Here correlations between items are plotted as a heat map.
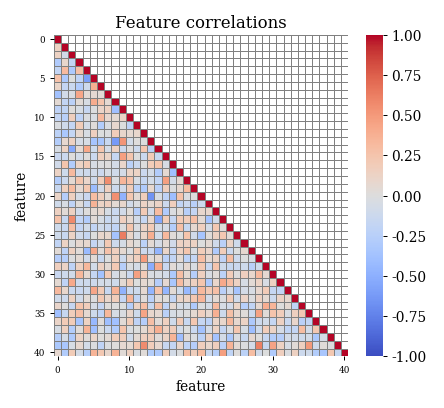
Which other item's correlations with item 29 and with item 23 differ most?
14
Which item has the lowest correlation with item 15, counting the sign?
32
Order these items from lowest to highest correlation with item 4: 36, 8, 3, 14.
8, 36, 3, 14
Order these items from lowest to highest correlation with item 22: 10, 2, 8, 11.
11, 8, 10, 2
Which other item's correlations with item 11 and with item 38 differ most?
30
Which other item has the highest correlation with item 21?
5
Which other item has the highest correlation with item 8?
20
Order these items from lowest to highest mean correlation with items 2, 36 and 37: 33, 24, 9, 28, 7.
7, 28, 33, 9, 24
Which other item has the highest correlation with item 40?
23
